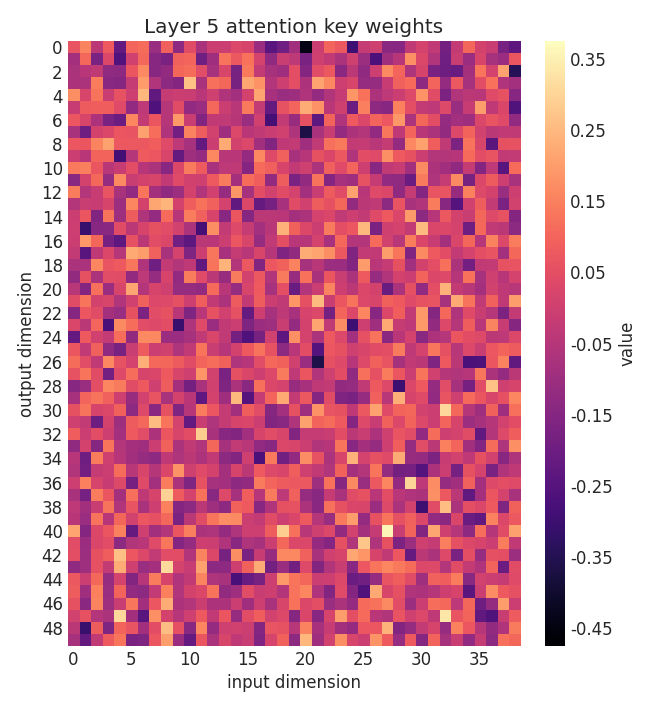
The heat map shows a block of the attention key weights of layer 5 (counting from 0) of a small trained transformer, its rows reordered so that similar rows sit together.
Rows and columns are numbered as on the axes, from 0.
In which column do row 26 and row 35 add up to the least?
21
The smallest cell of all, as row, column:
0, 20
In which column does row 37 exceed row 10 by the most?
8
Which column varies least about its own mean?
12
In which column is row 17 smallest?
1
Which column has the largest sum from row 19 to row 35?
32
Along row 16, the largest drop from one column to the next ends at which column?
3
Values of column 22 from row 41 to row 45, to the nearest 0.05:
-0.15 0 -0.05 0 -0.15
